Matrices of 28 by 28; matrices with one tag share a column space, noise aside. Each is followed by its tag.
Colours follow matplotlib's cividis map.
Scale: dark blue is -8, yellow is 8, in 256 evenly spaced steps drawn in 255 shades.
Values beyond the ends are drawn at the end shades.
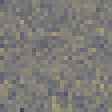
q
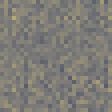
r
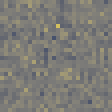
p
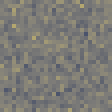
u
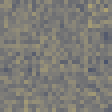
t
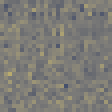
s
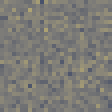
r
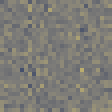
t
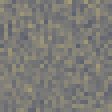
u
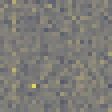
r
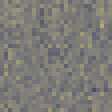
u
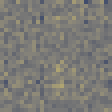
r
